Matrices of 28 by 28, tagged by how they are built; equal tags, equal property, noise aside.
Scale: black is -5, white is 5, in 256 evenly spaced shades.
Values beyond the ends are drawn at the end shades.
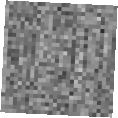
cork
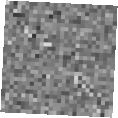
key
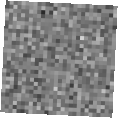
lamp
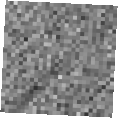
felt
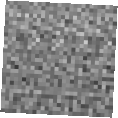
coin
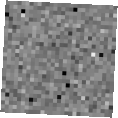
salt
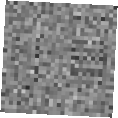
cork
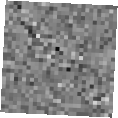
key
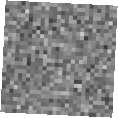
lamp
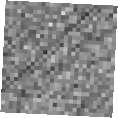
felt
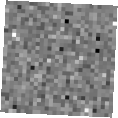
salt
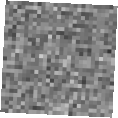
cork
